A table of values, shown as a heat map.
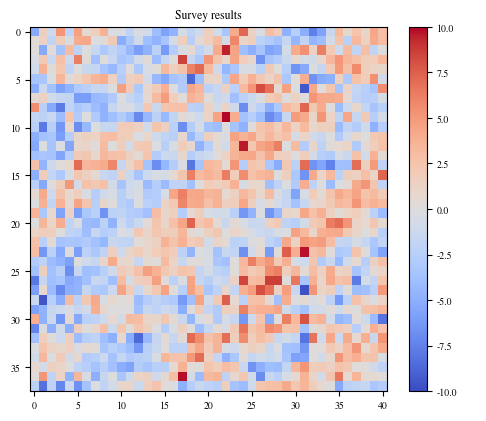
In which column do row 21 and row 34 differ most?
30
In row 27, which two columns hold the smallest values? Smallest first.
31, 3
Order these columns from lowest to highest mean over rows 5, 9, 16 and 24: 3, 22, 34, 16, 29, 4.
34, 16, 3, 29, 4, 22
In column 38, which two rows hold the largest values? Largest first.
16, 32
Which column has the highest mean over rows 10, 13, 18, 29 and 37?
27
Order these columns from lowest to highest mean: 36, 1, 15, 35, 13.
1, 13, 15, 35, 36
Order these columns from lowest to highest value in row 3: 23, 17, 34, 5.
34, 23, 5, 17
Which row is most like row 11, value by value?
13
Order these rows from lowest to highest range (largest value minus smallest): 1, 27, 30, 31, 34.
1, 34, 31, 30, 27
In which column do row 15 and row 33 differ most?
22
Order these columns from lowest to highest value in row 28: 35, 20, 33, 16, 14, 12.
35, 12, 16, 14, 20, 33
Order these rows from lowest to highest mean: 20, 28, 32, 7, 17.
28, 7, 32, 20, 17
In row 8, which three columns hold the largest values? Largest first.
31, 0, 33
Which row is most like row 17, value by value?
18
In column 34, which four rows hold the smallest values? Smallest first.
14, 5, 16, 13
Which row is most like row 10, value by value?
37
